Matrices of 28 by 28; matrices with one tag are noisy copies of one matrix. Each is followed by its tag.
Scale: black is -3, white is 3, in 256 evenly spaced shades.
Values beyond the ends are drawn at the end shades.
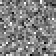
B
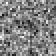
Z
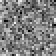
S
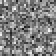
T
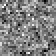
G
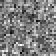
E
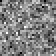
G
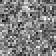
G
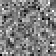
S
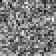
G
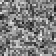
Z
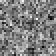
Z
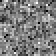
G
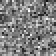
G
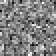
T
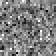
Z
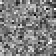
B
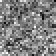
S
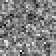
E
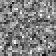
T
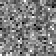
B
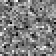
T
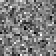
Z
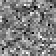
S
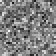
S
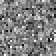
Z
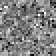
S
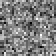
Z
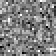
Z
